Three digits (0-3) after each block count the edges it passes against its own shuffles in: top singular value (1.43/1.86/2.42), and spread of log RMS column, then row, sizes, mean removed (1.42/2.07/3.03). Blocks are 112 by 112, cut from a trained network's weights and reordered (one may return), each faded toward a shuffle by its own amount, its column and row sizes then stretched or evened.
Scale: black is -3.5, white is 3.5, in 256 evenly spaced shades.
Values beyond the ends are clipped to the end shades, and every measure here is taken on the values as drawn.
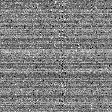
3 1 0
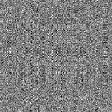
3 2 1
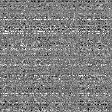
2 2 3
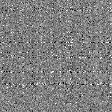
1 1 2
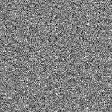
2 1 0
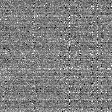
2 2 1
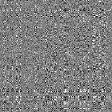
3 3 2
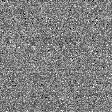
0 1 1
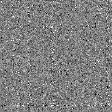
0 2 1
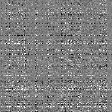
2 3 3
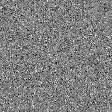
0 0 1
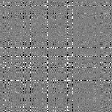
3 3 3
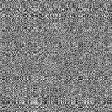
3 0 3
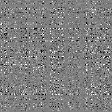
0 3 3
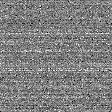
2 0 2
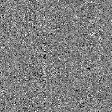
1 2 1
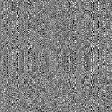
3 3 0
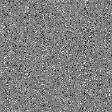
0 2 1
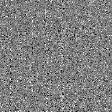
0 2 1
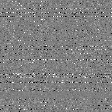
0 1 3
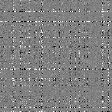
2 3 3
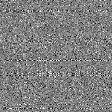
2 0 2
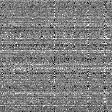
3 2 2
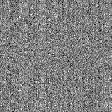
2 0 0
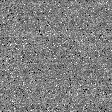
0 0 0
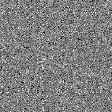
1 1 1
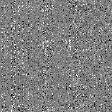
0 3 2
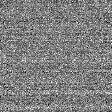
1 1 1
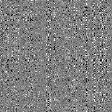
2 3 2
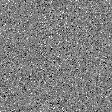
0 1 0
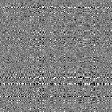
3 2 3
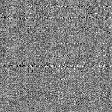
2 0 2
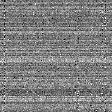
3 2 1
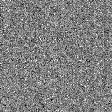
1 0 0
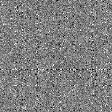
1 2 1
